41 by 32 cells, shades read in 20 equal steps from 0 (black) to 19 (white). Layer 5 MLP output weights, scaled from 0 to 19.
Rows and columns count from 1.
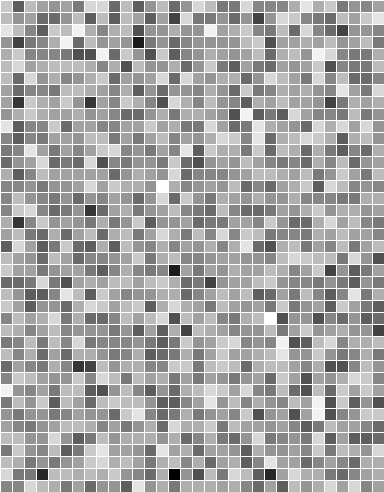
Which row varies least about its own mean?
17
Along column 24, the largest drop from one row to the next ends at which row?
27
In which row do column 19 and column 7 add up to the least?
37
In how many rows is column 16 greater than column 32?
19
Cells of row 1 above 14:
7
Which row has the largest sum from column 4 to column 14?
16
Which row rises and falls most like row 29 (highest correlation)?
30
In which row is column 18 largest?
3
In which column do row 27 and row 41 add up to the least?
24
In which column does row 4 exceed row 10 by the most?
22
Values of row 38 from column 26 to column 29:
10 15 9 14
